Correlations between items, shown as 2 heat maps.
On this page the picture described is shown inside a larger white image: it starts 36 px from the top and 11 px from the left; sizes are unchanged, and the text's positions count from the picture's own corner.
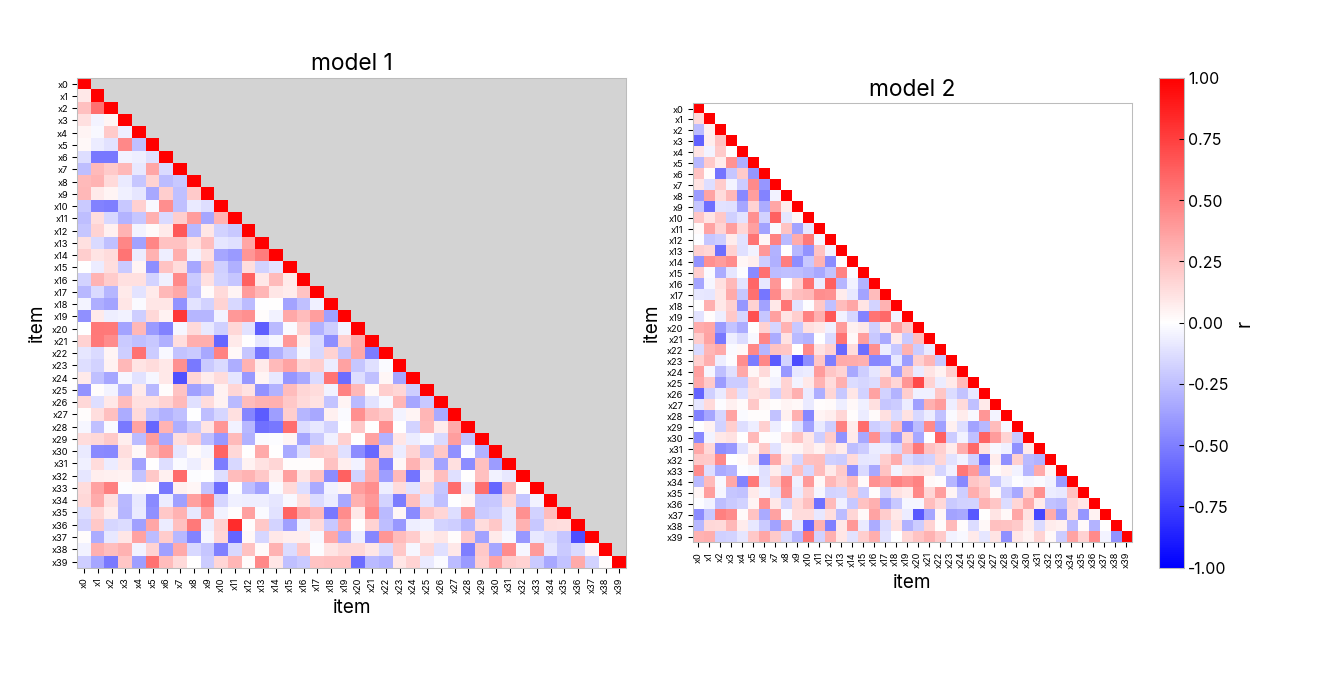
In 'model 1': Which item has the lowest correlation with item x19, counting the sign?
x24
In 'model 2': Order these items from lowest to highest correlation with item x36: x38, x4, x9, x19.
x38, x4, x19, x9
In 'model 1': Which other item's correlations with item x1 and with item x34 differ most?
x7
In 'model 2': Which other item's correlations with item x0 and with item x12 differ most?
x16
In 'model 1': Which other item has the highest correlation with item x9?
x34
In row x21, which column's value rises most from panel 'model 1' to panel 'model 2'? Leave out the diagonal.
x6
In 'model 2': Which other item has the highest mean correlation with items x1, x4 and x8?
x14
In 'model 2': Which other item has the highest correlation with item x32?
x2
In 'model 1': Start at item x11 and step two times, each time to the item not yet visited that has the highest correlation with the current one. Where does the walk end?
x8
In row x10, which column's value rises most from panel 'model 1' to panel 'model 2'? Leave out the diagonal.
x7
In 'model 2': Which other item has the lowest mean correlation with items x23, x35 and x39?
x9
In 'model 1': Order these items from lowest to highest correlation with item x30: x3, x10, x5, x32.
x32, x3, x5, x10
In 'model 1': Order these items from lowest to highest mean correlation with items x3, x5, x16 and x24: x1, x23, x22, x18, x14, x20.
x20, x22, x1, x23, x18, x14
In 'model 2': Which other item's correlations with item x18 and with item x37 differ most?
x20
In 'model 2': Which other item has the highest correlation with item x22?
x30
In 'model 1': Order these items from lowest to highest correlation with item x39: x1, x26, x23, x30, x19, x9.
x1, x9, x26, x23, x19, x30
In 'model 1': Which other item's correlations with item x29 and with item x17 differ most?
x33
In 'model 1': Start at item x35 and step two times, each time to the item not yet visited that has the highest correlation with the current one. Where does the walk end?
x28
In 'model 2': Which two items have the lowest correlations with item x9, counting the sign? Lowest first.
x23, x1
